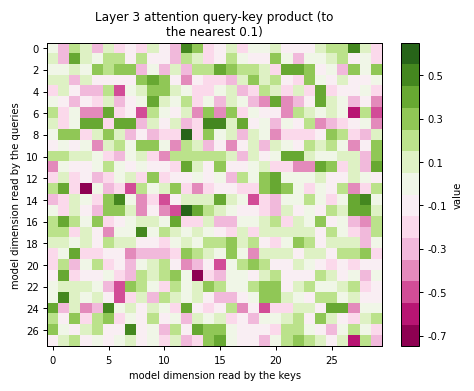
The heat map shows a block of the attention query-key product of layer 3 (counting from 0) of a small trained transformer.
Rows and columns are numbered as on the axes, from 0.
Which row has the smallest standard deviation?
18
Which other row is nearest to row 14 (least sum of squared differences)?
15
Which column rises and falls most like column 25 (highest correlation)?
12
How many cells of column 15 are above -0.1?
15
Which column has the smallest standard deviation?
26
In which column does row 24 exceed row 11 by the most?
0
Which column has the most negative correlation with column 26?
17
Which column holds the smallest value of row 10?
10
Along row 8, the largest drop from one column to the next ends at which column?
13
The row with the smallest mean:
6
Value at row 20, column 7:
-0.3
